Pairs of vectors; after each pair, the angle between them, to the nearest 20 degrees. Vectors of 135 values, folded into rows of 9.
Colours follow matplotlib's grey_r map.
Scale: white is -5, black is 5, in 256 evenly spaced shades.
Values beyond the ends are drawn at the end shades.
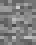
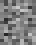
60 degrees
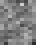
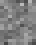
20 degrees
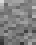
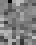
80 degrees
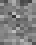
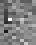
80 degrees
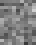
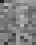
100 degrees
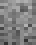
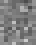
140 degrees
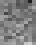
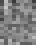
100 degrees
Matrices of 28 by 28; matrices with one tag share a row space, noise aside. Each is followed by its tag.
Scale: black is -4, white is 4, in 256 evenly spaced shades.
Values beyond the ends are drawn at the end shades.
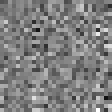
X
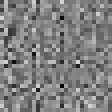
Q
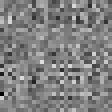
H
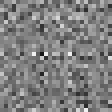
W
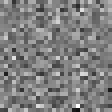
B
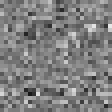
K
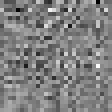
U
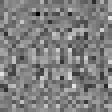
W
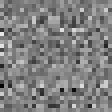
H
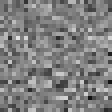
K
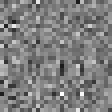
Q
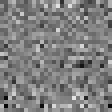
W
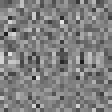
Q
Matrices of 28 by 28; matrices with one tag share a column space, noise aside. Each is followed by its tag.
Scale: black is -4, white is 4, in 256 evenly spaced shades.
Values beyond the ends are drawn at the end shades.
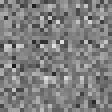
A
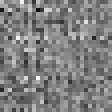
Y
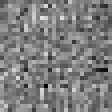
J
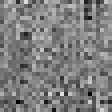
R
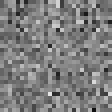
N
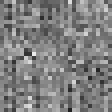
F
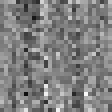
R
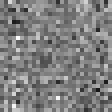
Y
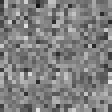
N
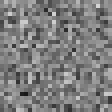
N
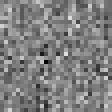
F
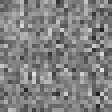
N
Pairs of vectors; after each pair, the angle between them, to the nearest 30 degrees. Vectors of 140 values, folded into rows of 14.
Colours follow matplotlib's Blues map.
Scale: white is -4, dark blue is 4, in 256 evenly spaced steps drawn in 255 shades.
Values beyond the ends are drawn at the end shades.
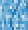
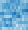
60 degrees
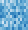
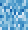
90 degrees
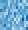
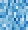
150 degrees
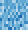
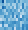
120 degrees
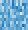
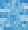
120 degrees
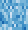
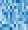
150 degrees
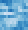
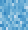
90 degrees
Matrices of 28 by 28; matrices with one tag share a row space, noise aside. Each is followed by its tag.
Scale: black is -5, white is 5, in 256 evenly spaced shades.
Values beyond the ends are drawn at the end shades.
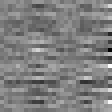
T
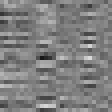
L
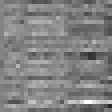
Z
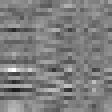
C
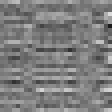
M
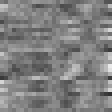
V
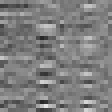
L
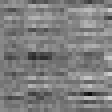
Z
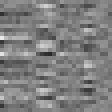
L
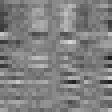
V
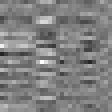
L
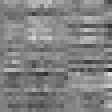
Z
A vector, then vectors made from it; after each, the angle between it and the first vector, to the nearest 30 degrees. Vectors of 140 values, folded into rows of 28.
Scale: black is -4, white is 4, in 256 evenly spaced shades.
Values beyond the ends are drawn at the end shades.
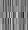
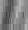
60 degrees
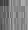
120 degrees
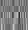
90 degrees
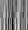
60 degrees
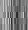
150 degrees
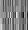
30 degrees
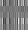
90 degrees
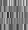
120 degrees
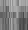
60 degrees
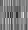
150 degrees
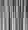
90 degrees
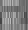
120 degrees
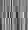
150 degrees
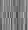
150 degrees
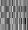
90 degrees
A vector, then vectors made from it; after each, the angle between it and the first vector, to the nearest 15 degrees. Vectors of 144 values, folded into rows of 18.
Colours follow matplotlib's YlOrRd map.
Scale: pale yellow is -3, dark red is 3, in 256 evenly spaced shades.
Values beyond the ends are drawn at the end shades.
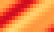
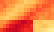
135 degrees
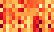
75 degrees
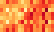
120 degrees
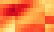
45 degrees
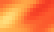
135 degrees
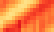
165 degrees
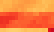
75 degrees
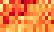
60 degrees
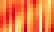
60 degrees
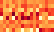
90 degrees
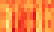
105 degrees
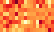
75 degrees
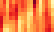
60 degrees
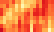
135 degrees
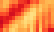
30 degrees
